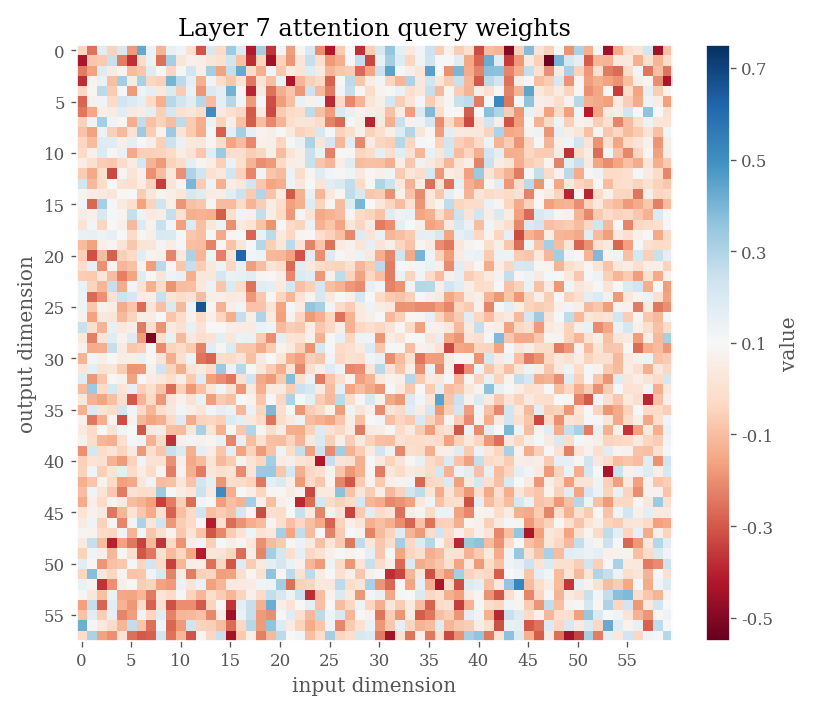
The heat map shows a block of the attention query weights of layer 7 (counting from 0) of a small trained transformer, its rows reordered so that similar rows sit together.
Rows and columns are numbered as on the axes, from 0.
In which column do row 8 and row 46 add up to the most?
6
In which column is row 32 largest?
21
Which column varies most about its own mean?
19
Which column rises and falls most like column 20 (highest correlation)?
44
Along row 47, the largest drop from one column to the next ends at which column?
45
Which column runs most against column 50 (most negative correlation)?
8
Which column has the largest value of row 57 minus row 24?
1
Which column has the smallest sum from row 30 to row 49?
9
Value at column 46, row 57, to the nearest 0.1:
-0.3
